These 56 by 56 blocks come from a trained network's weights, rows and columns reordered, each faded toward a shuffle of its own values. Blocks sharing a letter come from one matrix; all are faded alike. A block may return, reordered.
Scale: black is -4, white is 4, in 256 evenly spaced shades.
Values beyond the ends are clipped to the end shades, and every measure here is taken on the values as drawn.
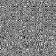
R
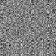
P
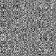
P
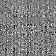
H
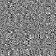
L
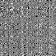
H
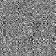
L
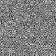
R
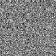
R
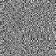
P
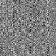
L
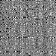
H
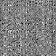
H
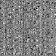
H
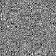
L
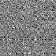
R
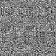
R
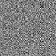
P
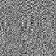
P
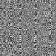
P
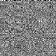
R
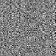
L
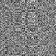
P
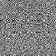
R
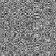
P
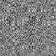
L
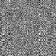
P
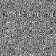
R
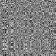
P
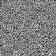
R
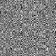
P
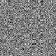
R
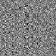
L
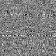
R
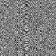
P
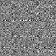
R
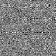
R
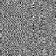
P
